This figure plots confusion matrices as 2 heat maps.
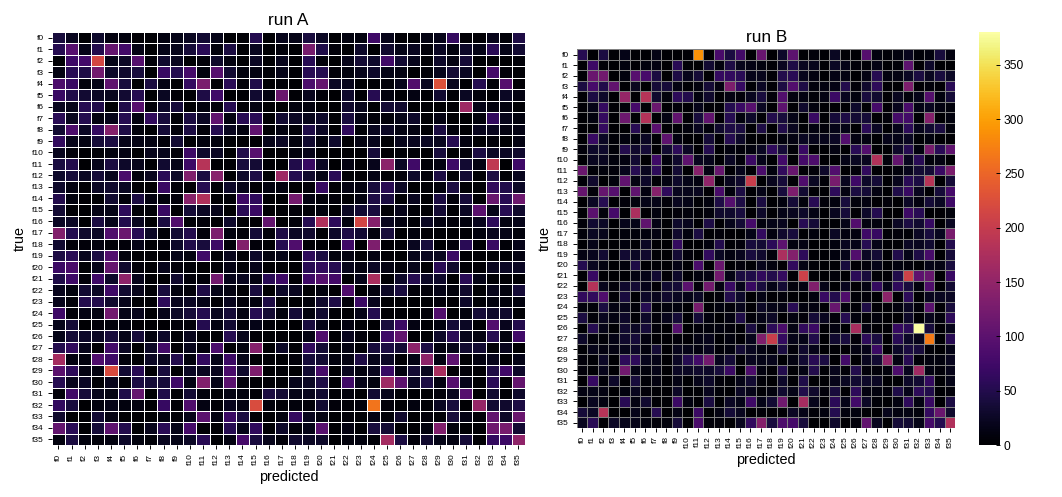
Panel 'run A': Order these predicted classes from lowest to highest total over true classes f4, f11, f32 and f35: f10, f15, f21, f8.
f21, f8, f10, f15
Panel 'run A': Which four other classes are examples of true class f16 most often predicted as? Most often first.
f23, f20, f24, f9
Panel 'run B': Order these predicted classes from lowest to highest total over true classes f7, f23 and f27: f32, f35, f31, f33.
f32, f35, f31, f33
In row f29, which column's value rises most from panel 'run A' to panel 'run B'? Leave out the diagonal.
f12
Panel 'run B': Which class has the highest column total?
f33
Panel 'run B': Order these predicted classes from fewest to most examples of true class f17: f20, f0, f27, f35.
f0, f20, f27, f35
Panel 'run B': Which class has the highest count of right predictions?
f21
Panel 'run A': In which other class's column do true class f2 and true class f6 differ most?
f3
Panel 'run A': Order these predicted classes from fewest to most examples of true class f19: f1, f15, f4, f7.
f7, f15, f1, f4
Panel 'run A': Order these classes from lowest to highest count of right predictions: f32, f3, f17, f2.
f17, f2, f3, f32
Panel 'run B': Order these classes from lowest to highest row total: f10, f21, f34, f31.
f31, f34, f10, f21
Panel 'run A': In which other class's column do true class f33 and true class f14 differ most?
f10
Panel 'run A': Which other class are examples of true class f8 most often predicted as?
f4
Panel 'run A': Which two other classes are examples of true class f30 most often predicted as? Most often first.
f25, f11
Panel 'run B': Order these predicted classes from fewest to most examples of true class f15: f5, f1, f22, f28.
f22, f28, f1, f5
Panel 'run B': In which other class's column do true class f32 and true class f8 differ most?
f25
